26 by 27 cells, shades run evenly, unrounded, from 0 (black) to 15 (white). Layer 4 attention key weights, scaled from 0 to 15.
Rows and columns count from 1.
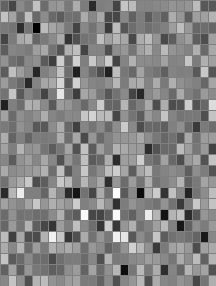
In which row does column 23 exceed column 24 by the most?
20
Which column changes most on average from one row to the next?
15
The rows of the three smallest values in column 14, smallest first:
7, 17, 3
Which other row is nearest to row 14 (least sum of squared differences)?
12
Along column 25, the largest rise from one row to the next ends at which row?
24
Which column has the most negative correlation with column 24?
22
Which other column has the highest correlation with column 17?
10
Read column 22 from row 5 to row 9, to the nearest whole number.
9 8 8 10 6
